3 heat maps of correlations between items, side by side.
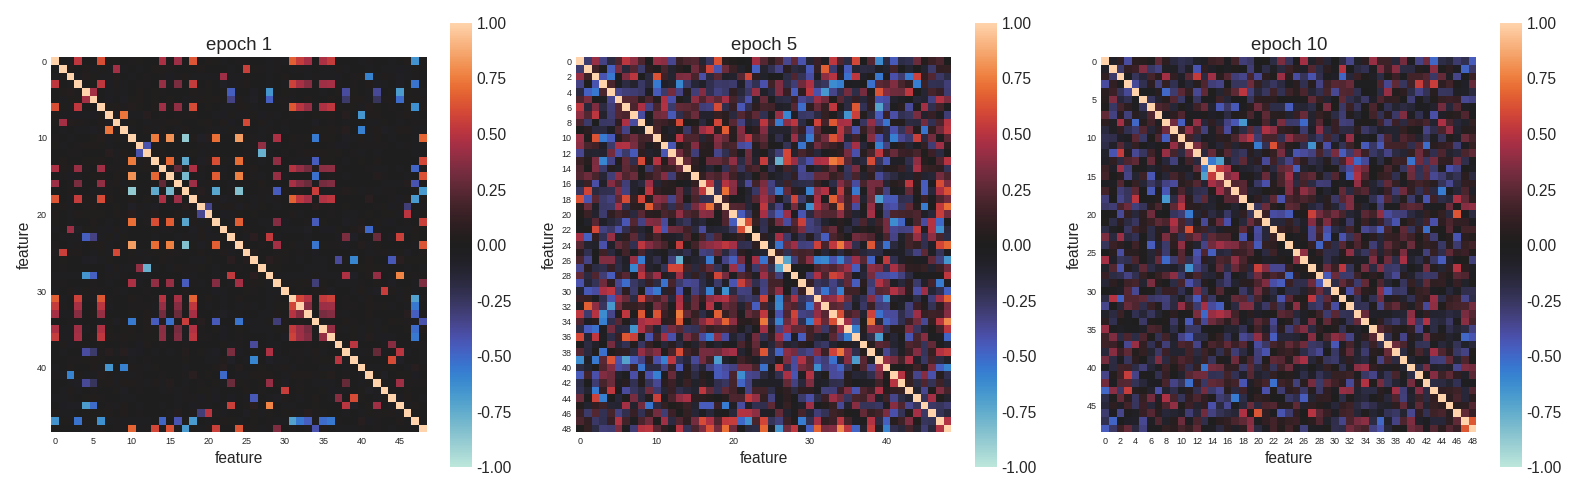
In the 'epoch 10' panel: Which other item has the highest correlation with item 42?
34
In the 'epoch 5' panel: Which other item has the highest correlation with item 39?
4
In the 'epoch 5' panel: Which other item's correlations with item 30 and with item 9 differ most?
19
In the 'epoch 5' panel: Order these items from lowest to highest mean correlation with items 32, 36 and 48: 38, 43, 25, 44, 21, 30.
30, 43, 21, 25, 44, 38
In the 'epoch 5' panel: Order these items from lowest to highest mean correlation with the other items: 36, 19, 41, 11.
41, 36, 11, 19
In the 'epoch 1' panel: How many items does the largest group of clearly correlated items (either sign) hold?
12
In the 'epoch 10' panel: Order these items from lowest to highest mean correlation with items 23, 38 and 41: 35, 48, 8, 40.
35, 40, 48, 8
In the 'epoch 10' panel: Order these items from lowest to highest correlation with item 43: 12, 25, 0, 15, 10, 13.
0, 15, 12, 10, 25, 13
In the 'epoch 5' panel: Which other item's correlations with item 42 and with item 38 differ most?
34
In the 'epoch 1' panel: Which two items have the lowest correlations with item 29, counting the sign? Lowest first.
17, 34
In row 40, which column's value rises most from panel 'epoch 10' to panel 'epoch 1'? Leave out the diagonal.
13
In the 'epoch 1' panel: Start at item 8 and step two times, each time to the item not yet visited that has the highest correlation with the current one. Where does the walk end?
1
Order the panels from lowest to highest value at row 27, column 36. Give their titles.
epoch 5, epoch 1, epoch 10
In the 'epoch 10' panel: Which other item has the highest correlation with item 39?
26
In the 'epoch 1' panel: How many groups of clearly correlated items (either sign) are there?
10
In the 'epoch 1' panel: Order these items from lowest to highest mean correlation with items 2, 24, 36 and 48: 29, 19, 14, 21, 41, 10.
41, 19, 14, 29, 21, 10
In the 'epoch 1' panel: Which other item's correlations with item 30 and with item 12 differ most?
27
